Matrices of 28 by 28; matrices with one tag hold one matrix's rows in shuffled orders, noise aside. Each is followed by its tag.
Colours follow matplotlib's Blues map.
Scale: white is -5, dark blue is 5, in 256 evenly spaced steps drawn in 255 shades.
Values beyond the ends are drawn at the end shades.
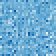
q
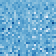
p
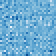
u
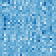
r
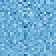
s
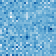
u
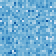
q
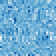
q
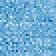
u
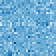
q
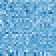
u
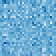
r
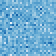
u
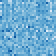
q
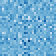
s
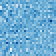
u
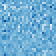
r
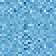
s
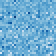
q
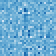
s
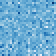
p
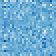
r
